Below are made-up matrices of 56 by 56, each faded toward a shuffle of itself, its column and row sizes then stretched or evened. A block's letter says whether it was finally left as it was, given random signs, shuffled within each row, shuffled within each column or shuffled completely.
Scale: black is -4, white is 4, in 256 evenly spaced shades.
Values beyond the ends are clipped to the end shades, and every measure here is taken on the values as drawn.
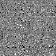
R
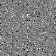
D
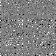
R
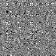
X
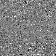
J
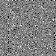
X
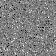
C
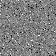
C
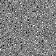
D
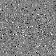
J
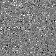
J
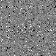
R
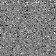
R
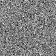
C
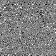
J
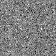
J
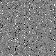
D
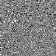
R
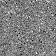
C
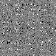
R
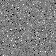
C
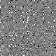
X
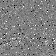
J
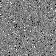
C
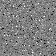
C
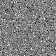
C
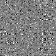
X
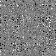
R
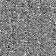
D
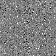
D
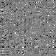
X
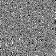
D
